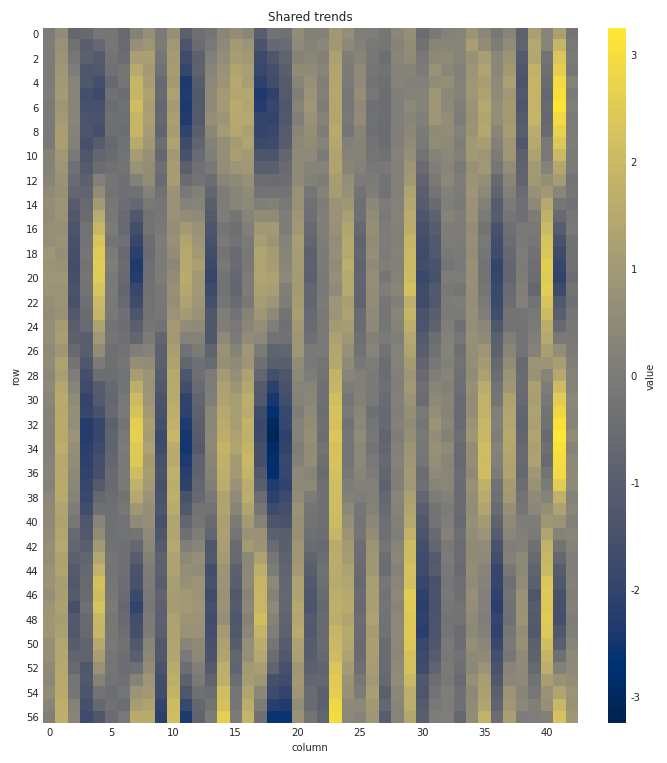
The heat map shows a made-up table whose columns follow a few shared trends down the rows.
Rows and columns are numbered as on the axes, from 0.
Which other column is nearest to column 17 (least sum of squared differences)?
4
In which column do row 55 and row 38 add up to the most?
23
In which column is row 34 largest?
41
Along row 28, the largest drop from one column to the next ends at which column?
11
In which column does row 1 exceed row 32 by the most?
18
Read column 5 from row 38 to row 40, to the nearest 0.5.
-0.5 -0.5 -0.5
